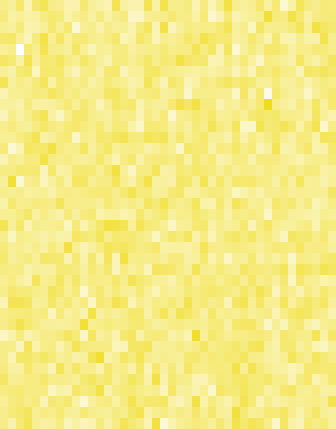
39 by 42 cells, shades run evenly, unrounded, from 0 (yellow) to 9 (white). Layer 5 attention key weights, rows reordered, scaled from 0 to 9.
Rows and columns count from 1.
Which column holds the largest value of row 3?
10
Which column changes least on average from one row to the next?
28
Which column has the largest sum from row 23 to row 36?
35
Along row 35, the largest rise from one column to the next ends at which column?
21
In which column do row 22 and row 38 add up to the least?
30
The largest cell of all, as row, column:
5, 3
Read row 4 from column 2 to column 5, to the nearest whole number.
3 5 6 4
